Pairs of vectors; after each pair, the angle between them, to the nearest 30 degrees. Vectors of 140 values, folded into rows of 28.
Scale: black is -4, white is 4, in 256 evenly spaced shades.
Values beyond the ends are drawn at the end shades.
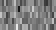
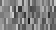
90 degrees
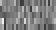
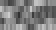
120 degrees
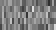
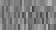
150 degrees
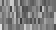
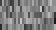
150 degrees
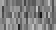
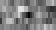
90 degrees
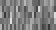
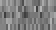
60 degrees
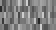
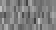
150 degrees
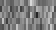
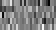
90 degrees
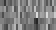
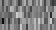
90 degrees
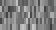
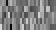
60 degrees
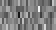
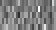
30 degrees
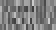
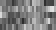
60 degrees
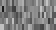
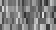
120 degrees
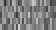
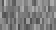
120 degrees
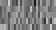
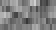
120 degrees
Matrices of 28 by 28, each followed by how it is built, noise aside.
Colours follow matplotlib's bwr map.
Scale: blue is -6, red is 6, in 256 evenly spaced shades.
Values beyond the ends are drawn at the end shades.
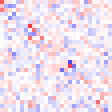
banded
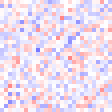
Hankel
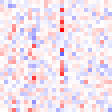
uneven columns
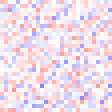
Hankel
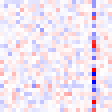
uneven columns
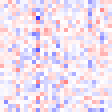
uneven columns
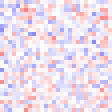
blocks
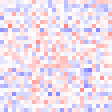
blocks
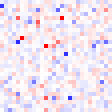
sparse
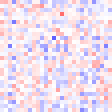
blocks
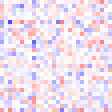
low rank
